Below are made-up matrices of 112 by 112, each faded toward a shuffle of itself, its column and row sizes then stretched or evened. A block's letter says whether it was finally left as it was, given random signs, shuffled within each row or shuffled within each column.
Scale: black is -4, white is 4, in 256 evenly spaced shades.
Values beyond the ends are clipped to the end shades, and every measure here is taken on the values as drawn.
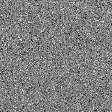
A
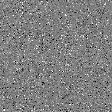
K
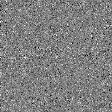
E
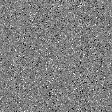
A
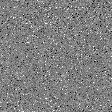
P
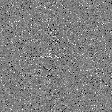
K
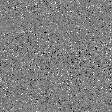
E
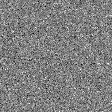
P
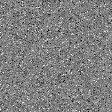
A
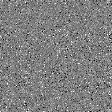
K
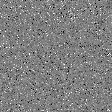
P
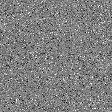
P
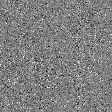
A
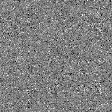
K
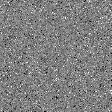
E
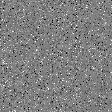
A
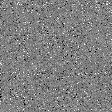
E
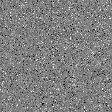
A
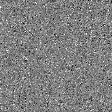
A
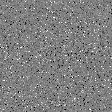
P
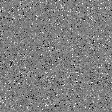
E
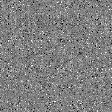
K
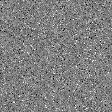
A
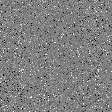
A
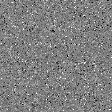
E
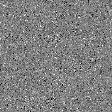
E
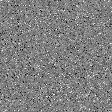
P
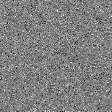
P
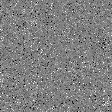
A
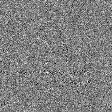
E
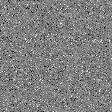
P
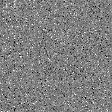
A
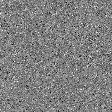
P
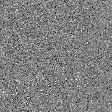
A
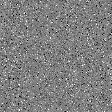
A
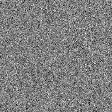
A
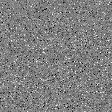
P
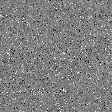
P
